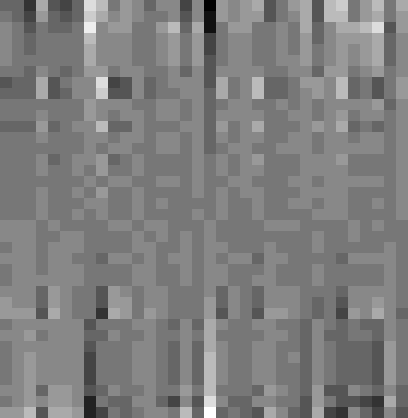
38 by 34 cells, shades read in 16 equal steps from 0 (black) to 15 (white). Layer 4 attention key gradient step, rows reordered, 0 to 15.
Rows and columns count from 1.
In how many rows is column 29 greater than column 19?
15
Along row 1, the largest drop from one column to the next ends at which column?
18
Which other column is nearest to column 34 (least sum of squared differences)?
21
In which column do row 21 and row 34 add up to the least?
8
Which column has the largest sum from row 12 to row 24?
9
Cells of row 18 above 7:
13
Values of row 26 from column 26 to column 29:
7 8 7 7
